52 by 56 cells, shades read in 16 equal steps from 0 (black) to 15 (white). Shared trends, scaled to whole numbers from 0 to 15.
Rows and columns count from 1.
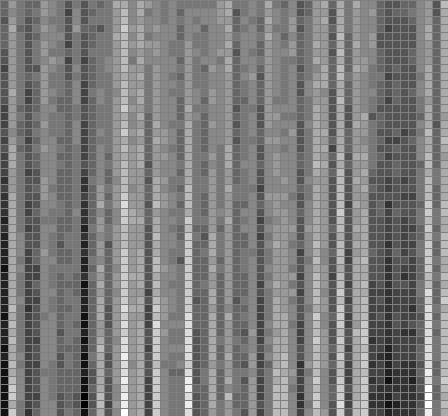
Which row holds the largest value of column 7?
8
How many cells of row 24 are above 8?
17
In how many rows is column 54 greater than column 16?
10
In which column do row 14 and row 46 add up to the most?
16
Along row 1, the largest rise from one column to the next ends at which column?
56
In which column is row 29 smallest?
11
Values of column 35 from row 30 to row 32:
9 10 9
